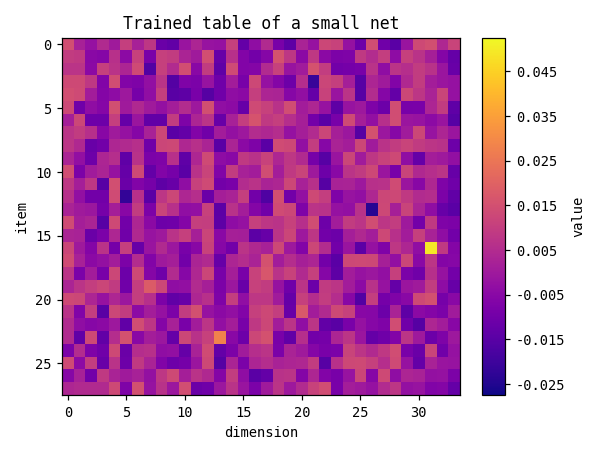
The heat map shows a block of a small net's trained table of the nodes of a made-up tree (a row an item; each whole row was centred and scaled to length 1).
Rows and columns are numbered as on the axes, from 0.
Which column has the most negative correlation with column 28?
30
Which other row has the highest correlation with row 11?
14
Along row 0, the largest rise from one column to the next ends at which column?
26
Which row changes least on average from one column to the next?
7
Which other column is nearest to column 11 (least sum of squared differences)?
20
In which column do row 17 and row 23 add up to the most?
17
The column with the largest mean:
0
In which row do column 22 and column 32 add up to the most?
4
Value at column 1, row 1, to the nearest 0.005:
0.01
